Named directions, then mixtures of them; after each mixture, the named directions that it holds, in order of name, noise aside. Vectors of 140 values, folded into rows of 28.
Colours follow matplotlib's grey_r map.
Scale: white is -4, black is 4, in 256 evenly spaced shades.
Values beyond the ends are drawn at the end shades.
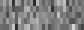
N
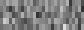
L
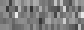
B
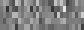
B, N.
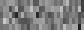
B, L.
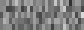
B, L.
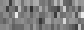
B.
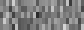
L, N.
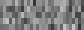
L, N.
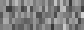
B, L.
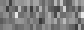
B.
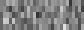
L.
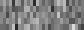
N.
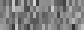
N.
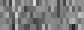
B, N.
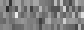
B.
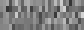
B, L.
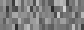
B, N.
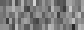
L, N.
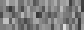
L.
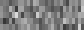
B, L.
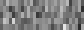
L.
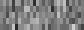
N.
